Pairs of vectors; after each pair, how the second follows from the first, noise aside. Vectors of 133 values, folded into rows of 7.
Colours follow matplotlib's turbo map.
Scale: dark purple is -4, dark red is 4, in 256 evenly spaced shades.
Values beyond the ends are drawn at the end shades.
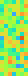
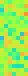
shrunk.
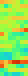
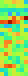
wrapped around.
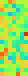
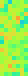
reversed, negated, shrunk.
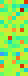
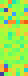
reversed, negated, partly zeroed.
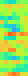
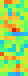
negated.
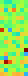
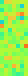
reversed, shrunk.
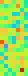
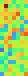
reversed.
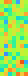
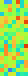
negated.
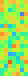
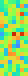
negated.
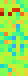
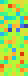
wrapped around, negated.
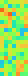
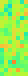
reversed, negated, shrunk.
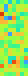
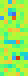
reversed, negated, partly zeroed.
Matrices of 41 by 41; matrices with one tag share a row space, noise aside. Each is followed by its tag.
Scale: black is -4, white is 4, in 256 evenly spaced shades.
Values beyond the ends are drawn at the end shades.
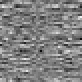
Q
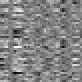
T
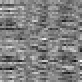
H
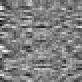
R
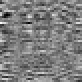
R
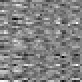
T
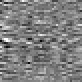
R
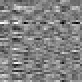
T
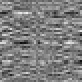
Q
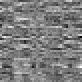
Q
